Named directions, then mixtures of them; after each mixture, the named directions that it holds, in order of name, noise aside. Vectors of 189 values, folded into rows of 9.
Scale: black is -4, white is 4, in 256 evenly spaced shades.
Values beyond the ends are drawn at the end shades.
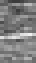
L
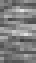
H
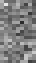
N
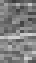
L, N.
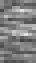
H.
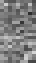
L, N.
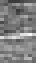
L.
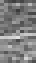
L, N.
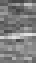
L.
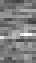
H, L.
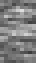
H.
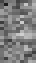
L, N.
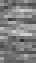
H.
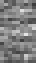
H, N.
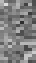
N.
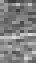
L, N.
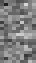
L, N.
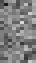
N.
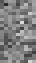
N.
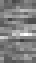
H, L.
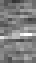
H, L.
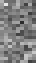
N.
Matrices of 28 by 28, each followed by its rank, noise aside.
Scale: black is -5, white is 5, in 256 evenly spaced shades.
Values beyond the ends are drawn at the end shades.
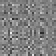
three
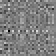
four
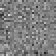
six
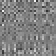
three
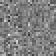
six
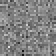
eight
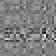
three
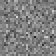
six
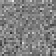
eight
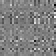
three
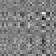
three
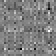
three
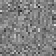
eight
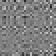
three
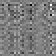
three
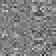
six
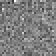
eight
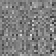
four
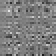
three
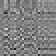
three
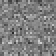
six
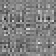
four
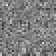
eight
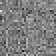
six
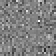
eight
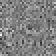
six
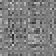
three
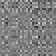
three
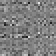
four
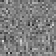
eight
